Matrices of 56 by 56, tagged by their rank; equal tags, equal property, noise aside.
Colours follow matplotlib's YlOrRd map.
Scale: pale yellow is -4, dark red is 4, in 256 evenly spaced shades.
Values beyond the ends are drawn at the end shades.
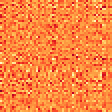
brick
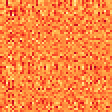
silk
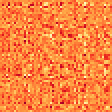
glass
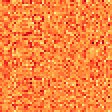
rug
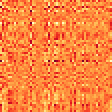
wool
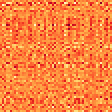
brick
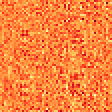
rug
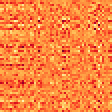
wool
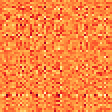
wool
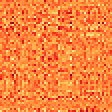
brick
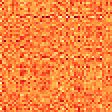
glass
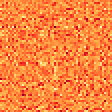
glass
